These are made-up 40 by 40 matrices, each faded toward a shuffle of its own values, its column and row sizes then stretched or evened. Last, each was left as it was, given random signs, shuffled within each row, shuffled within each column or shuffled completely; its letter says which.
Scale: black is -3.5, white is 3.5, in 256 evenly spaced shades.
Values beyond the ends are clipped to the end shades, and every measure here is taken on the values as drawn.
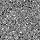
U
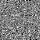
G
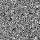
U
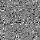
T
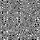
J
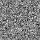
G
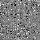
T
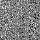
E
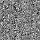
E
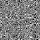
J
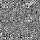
J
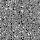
E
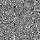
E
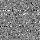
G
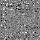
T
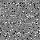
G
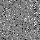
E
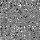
T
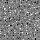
U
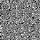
J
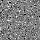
E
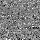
G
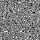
G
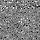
G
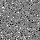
U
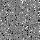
E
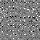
J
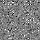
T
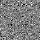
T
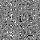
J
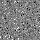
U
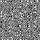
J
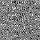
J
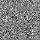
T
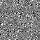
G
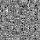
J
